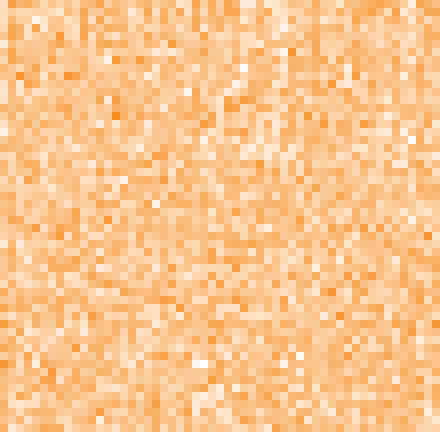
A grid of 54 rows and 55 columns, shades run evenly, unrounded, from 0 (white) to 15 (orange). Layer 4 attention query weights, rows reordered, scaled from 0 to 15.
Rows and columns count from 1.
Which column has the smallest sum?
36
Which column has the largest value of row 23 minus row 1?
32
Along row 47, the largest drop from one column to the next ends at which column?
8
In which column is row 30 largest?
54
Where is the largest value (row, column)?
15, 15
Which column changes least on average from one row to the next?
17
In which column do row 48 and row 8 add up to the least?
14
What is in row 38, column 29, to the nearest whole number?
9
